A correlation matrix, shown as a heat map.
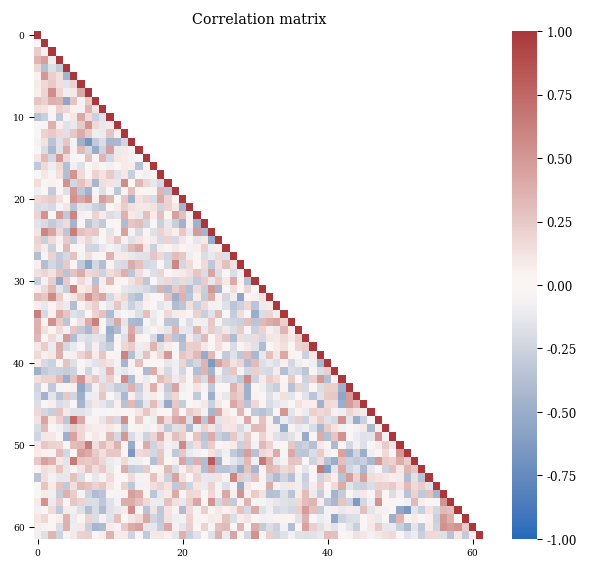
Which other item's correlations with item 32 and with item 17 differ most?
19
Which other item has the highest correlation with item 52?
24
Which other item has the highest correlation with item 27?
54
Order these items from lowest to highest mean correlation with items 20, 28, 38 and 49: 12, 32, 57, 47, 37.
37, 32, 57, 12, 47
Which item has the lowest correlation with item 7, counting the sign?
13
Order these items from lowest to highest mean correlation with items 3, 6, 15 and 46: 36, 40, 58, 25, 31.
58, 31, 36, 40, 25
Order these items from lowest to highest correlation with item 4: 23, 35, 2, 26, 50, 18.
35, 2, 50, 23, 26, 18
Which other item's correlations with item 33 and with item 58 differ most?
51
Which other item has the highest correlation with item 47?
5
